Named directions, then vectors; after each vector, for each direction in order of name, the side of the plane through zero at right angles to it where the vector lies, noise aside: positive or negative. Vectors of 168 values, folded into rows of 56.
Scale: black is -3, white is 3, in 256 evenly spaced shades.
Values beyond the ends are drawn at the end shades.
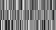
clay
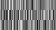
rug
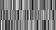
positive, positive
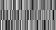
positive, positive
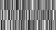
negative, negative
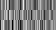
positive, negative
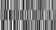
negative, positive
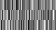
negative, negative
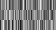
positive, negative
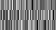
positive, positive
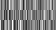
negative, positive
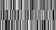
positive, positive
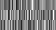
negative, negative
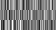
negative, positive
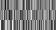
negative, positive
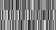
negative, negative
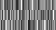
negative, negative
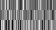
positive, negative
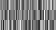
negative, positive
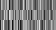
positive, negative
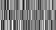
negative, positive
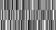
negative, negative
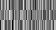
positive, negative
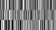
positive, negative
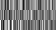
negative, positive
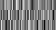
positive, positive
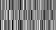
positive, negative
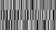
positive, positive
